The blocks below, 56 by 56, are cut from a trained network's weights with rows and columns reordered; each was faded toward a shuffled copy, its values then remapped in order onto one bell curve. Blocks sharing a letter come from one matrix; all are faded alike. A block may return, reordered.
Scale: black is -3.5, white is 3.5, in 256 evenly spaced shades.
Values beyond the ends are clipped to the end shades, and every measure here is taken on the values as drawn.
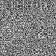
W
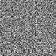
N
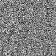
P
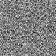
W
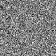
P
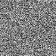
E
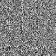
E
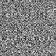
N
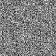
P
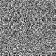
W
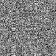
E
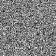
P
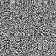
N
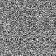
W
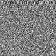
N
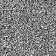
P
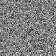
P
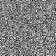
N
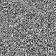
P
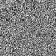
P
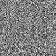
P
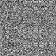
N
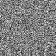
W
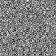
N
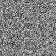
W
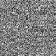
E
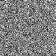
P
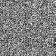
P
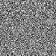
E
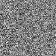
E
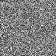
N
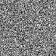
P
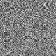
W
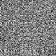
N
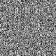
P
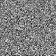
P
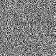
E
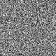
P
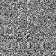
E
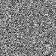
P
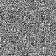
N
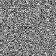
E
